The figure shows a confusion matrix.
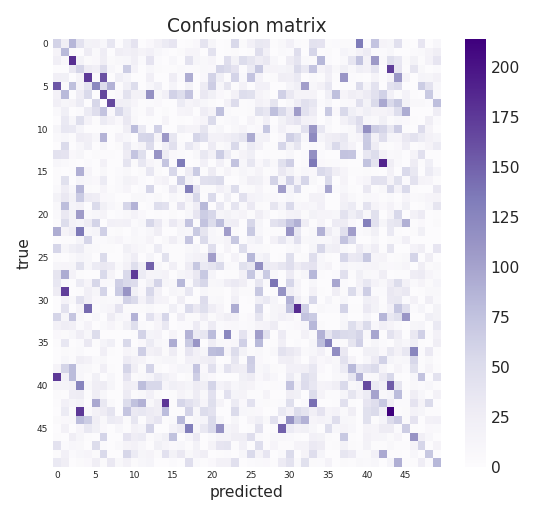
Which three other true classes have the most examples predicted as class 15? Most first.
35, 46, 6
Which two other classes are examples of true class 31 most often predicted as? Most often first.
4, 23
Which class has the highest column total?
33
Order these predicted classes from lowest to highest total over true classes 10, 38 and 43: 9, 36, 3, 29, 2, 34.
36, 29, 34, 2, 9, 3
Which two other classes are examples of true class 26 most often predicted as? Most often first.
12, 18
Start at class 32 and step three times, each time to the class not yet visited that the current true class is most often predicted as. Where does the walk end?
1
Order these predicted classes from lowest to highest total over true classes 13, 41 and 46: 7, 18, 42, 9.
7, 42, 18, 9
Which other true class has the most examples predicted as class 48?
6
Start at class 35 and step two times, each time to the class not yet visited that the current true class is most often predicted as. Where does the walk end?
3
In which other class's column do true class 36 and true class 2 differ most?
46
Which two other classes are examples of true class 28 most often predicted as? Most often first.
36, 16
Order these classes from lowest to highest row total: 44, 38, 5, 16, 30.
30, 16, 38, 44, 5
